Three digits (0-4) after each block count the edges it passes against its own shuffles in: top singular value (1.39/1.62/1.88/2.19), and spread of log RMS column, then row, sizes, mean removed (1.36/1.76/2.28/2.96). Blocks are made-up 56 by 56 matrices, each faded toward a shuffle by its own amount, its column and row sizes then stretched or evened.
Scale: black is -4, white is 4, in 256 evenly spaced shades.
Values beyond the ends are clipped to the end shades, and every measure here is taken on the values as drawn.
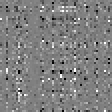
3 4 2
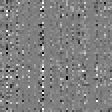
2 4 2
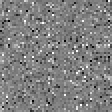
1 2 0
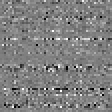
3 1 4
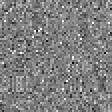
3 0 0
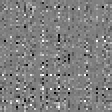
2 4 2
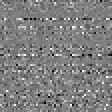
2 0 4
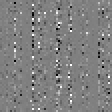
1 4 0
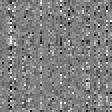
3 4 0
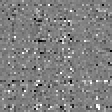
0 2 3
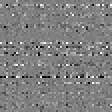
3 1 4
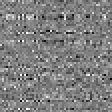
4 0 3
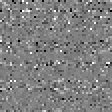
1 0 3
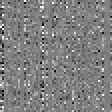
2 4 1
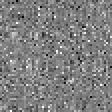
3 0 1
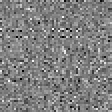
3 1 2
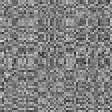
4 2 2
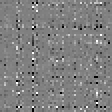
3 4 2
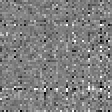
2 3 3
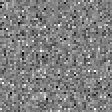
1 1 0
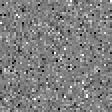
0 0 0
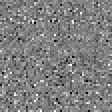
0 0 2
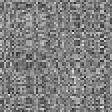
4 3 0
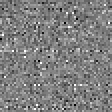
2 1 2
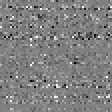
0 1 4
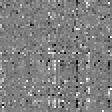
3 2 2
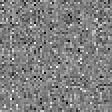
3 2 0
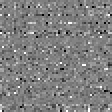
0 0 3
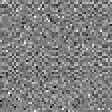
4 0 0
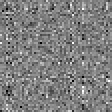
3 2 2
